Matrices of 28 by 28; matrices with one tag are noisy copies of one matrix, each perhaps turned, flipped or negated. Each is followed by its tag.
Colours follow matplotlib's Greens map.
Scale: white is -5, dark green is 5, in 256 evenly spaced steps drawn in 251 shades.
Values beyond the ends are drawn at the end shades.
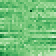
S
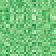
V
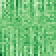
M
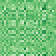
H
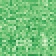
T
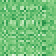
H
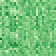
T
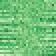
M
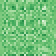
H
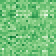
T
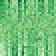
S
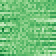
M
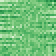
M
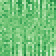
M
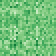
T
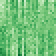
S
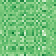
H
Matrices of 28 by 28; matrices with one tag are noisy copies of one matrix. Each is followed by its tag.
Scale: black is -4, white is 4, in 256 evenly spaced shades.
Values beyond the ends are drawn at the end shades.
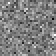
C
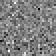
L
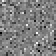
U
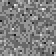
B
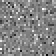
B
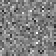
U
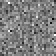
C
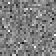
C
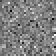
C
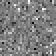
B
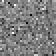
B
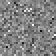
C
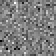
L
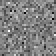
C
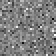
C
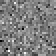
L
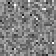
B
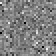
U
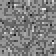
B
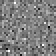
L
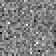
U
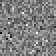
U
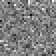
B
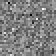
B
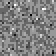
B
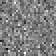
L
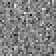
B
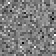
C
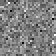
C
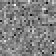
B
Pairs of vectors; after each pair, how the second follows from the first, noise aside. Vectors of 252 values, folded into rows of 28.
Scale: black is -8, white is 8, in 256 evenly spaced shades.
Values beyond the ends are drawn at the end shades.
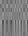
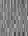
wrapped around.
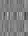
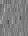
reversed, negated, partly zeroed.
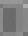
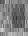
reversed, scaled up.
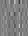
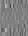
wrapped around, negated, partly zeroed.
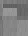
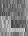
reversed, negated, scaled up.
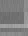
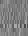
sign-scrambled.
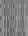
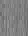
negated, shrunk.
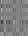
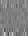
wrapped around, negated, partly zeroed.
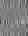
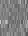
sign-scrambled.
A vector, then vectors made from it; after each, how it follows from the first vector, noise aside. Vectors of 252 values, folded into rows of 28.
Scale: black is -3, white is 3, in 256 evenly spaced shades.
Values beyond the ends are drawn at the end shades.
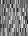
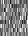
sign-scrambled.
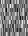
sign-scrambled.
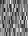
sign-scrambled.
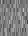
shrunk.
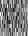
reversed, negated.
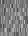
shrunk.
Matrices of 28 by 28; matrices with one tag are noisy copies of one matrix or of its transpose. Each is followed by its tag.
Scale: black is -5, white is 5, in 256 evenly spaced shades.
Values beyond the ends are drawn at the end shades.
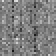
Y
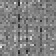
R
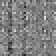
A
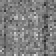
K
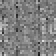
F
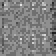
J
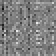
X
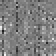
F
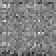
J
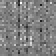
R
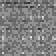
X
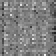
J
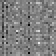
X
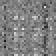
K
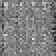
J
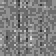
R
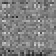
J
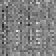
X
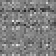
A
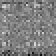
J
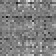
F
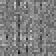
R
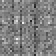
Y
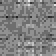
F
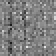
A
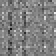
A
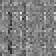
A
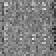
J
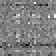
K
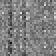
A
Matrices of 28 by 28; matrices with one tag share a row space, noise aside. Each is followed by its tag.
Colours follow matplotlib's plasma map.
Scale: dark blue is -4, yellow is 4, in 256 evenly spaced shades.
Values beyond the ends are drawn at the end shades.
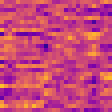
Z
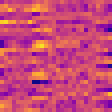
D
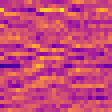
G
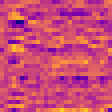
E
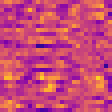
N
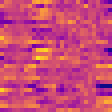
D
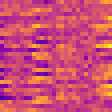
D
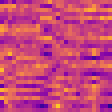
Z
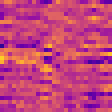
Z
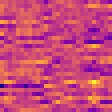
Z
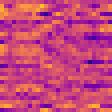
Z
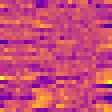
D
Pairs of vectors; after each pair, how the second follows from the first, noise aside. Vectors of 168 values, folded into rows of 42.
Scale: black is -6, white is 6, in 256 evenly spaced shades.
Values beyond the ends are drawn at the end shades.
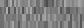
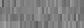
reversed, shrunk.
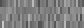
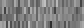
reversed, negated.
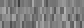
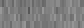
wrapped around, shrunk.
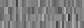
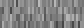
sign-scrambled.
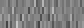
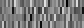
reversed, negated, scaled up.
